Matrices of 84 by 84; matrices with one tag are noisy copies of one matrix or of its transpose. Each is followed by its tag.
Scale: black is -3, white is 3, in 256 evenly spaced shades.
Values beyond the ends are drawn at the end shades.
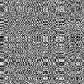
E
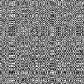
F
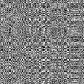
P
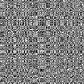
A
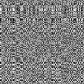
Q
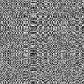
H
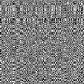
Q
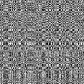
P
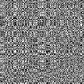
A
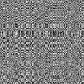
H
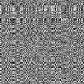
Q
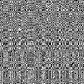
P
